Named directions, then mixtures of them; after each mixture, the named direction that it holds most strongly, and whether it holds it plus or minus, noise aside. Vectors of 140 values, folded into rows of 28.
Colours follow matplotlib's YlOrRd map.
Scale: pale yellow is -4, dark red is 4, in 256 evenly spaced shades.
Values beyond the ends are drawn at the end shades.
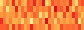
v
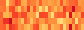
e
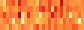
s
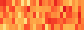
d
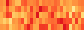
e, minus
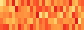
v, plus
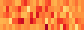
e, minus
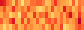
d, plus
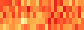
d, plus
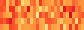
e, plus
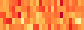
s, plus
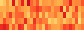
d, minus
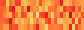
e, plus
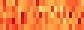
s, minus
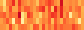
s, plus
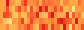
e, minus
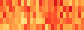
d, plus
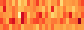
s, minus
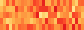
v, plus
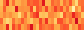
v, plus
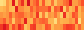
d, minus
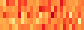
s, plus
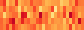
s, minus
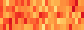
e, plus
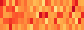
v, minus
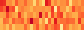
v, minus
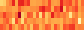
s, plus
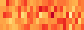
e, minus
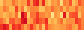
s, minus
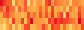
v, minus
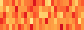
v, plus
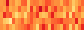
e, minus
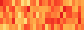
d, plus
